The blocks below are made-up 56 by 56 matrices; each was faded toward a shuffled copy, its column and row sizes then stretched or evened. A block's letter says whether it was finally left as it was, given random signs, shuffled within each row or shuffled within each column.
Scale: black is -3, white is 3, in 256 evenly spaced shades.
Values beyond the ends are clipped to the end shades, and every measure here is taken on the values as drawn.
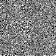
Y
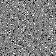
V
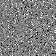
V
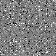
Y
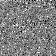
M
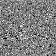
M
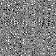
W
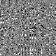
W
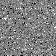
M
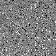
V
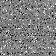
M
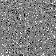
V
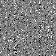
V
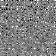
Y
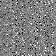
V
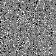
V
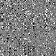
W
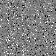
V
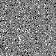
V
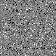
M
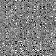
W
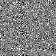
Y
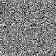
W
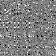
W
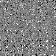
Y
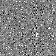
Y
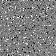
M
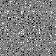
W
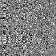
W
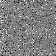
V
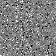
V
